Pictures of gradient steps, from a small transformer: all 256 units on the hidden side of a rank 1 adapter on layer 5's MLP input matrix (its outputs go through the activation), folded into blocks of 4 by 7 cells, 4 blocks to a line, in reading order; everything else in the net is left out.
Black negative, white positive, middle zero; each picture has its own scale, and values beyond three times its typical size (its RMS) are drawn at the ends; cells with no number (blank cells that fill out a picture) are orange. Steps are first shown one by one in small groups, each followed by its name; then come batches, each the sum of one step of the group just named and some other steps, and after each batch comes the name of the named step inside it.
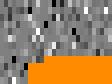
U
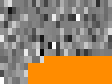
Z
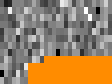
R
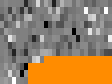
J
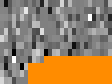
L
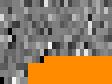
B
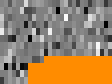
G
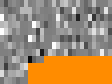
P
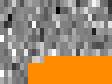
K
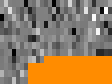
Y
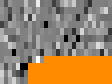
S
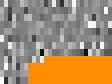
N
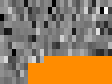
Y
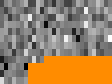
U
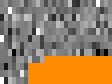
Y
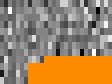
R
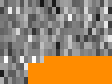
R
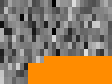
S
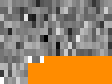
Z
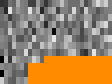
R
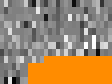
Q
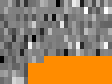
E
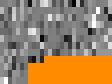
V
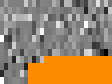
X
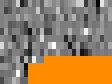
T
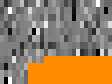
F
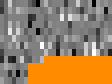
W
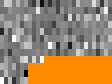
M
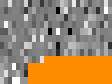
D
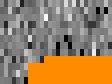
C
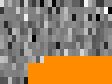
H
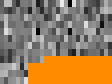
D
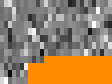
V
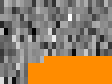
Q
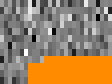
H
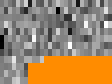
D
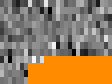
T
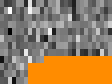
F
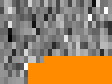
E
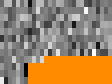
T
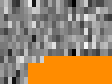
Q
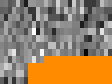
T
